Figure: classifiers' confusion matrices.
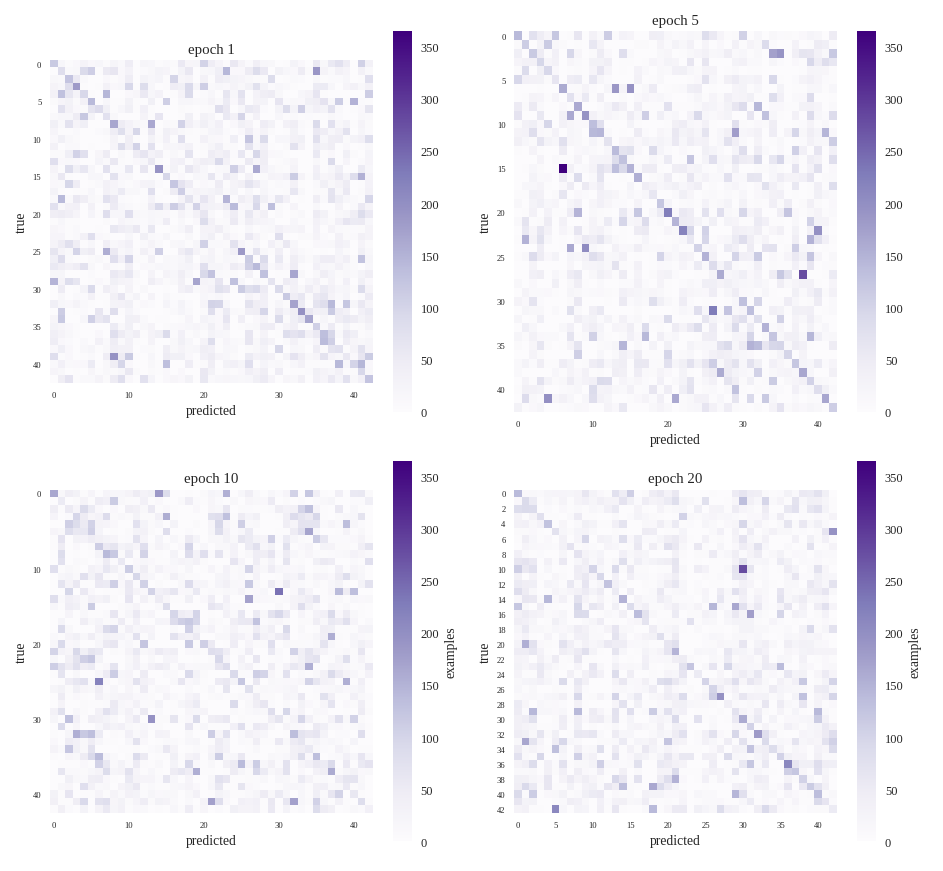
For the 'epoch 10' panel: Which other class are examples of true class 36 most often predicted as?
25
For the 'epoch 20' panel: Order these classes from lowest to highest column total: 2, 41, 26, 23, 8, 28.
23, 28, 26, 41, 2, 8
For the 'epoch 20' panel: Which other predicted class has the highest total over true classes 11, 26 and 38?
21
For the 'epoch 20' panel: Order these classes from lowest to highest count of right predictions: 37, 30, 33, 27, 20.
20, 33, 37, 30, 27
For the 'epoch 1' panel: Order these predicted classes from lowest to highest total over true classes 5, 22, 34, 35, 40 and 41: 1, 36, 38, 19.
19, 36, 1, 38
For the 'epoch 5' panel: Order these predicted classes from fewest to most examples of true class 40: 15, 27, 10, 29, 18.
27, 15, 18, 10, 29
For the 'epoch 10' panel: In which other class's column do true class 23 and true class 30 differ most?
13
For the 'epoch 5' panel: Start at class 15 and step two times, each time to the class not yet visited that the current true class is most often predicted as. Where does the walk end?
13
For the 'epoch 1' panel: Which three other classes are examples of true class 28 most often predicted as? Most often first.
32, 21, 20
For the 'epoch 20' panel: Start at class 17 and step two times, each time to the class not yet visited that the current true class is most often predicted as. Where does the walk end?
35
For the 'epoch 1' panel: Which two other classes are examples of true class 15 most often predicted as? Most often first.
41, 32
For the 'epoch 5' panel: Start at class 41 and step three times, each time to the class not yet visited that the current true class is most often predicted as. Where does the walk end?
33
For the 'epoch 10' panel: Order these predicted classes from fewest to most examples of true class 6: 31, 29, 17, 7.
17, 7, 31, 29
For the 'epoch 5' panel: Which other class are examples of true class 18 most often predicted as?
6
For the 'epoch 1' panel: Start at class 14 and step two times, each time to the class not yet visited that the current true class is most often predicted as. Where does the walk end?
26
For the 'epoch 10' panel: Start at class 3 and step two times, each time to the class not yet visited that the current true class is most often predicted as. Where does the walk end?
5
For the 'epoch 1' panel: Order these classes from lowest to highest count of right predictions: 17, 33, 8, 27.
17, 27, 8, 33
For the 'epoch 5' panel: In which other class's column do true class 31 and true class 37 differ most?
26
